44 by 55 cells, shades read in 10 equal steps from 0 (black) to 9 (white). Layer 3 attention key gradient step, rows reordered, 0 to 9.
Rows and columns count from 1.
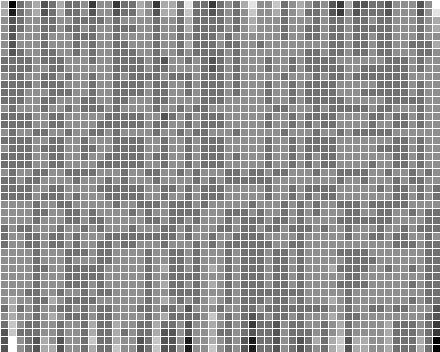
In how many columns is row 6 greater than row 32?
15
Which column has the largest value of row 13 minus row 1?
2
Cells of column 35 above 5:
2
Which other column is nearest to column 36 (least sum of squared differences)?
23
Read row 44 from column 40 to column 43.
5 4 6 7
